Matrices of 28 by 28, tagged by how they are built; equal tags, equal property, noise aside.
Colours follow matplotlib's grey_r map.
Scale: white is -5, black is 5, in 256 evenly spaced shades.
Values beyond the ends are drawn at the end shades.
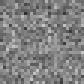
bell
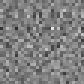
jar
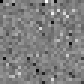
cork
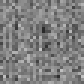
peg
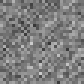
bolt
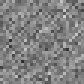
bolt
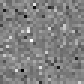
cork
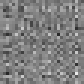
jar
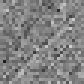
bolt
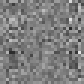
jar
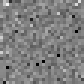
cork
